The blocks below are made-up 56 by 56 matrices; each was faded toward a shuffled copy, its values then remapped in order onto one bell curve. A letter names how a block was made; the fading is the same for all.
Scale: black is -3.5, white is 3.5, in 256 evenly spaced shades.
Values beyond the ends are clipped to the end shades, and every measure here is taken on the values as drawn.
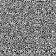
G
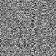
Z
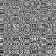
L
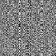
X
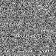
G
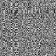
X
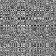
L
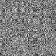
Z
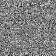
G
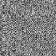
Z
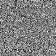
G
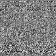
G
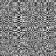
L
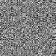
Z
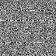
G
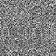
Z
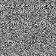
G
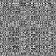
L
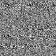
G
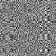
X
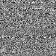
G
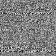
G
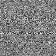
G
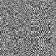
X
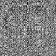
Z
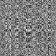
X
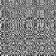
L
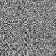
Z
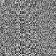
X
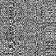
X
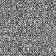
Z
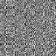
X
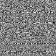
G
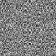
Z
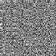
Z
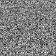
G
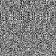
Z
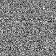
G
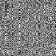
X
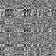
L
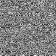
G
